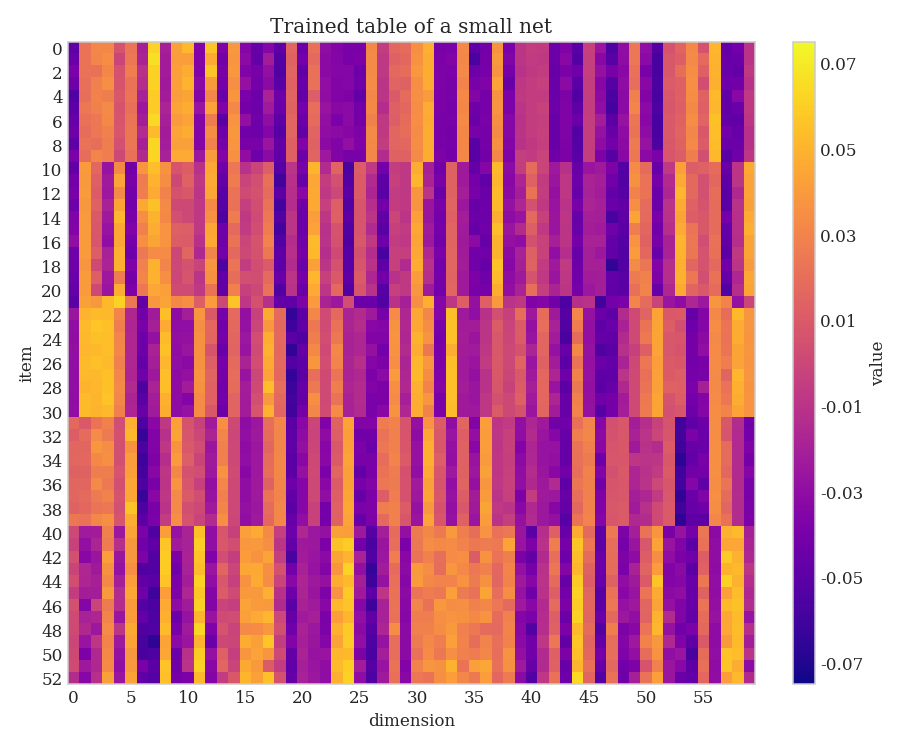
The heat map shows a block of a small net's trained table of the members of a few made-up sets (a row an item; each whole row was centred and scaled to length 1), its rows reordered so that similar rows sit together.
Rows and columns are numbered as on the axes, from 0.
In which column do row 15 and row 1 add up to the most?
7
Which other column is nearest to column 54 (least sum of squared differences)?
26
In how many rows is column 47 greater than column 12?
22
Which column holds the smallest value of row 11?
18
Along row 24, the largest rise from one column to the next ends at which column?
33
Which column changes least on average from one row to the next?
56
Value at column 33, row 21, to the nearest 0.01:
-0.01
